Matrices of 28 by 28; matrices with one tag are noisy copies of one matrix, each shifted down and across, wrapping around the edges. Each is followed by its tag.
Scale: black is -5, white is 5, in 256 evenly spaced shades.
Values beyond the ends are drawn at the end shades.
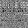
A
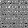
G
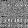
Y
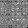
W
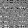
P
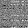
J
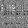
A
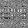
Y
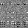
P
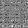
G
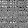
J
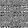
J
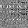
Y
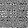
J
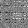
J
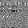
Y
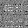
J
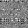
P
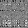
A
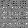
W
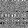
Y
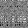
A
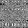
Y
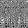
A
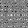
G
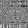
Y
